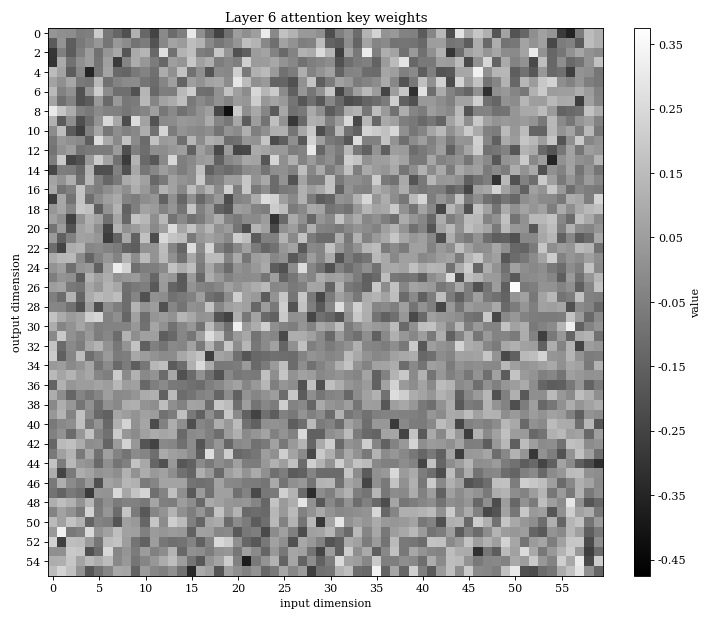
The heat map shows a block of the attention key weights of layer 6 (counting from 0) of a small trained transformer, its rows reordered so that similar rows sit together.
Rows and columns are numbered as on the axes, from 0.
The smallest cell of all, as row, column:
8, 19
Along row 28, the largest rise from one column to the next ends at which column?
27
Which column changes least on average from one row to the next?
6
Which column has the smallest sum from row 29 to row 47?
22
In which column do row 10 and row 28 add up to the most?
31
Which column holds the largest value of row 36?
37
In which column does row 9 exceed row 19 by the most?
24
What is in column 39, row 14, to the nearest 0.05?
0
